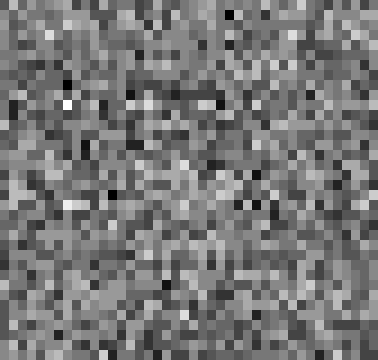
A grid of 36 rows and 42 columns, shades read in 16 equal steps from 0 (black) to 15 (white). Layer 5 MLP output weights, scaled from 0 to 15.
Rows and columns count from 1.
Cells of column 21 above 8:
9
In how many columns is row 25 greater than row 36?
25
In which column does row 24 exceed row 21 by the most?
29
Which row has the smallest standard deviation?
8
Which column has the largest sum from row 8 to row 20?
17
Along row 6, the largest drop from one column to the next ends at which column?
16
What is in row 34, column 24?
5
